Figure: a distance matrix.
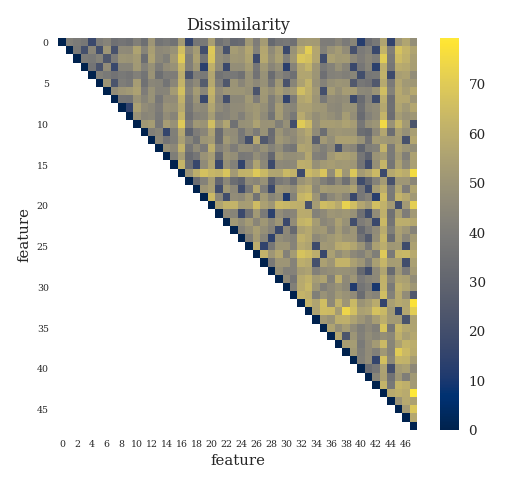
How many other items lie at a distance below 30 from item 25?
4
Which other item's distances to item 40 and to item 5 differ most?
0
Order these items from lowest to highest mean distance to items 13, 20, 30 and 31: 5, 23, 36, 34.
5, 23, 34, 36
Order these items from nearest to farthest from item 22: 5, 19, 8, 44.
19, 5, 44, 8
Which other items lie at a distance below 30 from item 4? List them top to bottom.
0, 17, 40, 44
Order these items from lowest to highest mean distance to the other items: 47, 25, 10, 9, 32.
9, 25, 10, 47, 32
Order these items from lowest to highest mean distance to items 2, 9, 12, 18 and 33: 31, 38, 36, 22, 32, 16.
31, 22, 36, 38, 32, 16
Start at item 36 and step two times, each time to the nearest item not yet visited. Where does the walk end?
17
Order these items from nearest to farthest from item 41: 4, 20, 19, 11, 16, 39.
11, 4, 19, 39, 20, 16
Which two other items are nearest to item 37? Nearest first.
13, 40
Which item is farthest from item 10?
43
